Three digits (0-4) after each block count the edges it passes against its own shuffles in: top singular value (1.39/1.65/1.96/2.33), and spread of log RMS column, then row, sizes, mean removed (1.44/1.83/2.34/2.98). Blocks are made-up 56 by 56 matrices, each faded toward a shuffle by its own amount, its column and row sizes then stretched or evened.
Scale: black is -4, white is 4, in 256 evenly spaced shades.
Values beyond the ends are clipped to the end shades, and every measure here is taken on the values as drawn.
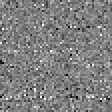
1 1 1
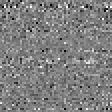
2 0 3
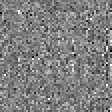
2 2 1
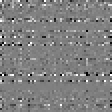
3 2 4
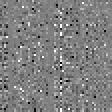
3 3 0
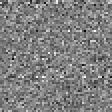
2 0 2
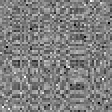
4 0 0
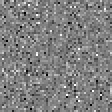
1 1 0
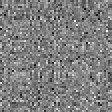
3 1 0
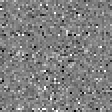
0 0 2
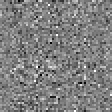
2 2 1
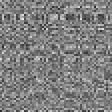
4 0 3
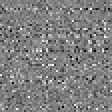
3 0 3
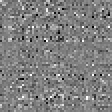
1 2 3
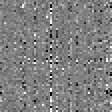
2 4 1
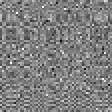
4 0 0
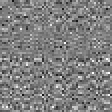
4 0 3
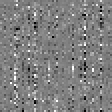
3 4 1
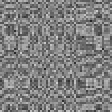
4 1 2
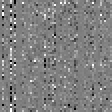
2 4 1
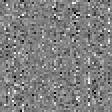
2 3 0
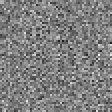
3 1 0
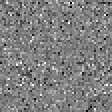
0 0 2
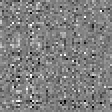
2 3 1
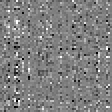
2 4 1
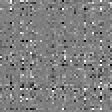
2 3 3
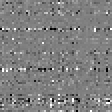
2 2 4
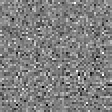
3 0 0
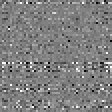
3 1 4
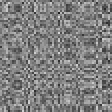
4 3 0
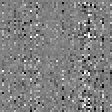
1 4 2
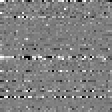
3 0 4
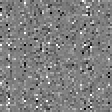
0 3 0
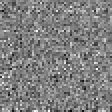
1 1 2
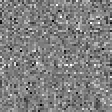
2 0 2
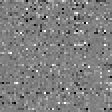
1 1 3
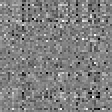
3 2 3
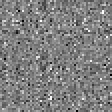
2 1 1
